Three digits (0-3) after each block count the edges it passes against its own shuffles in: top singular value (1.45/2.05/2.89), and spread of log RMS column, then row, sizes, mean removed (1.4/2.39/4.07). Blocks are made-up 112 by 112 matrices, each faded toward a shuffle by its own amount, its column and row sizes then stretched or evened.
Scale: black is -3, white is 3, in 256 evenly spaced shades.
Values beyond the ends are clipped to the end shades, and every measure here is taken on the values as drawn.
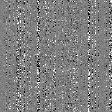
0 3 1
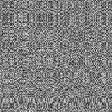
3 1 1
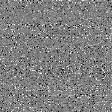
1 0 2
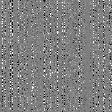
2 3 0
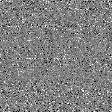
0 0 2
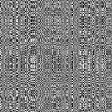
3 3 0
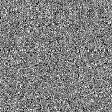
1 0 1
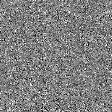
0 1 1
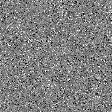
0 0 1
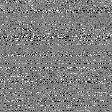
0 0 3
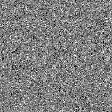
1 1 0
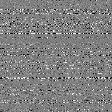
2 0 3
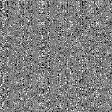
2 2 0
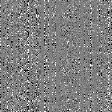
1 3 1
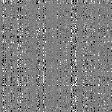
2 3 2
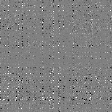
1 2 2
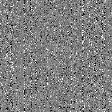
1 2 0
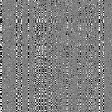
3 3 1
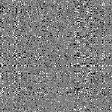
2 2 2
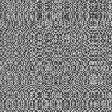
3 1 1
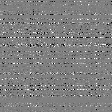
2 1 3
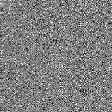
2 1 0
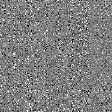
1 2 1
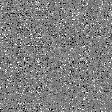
1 1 1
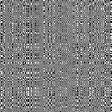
3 3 2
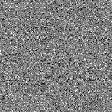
2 0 1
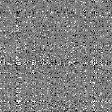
2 2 2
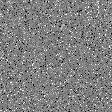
0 0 0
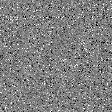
0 1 1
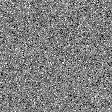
0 0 0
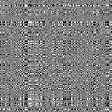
3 2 3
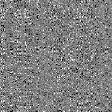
2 2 1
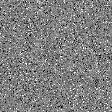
0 1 0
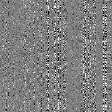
2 3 0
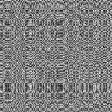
3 1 2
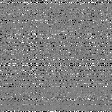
2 1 3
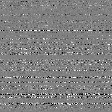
1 0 3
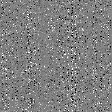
0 2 0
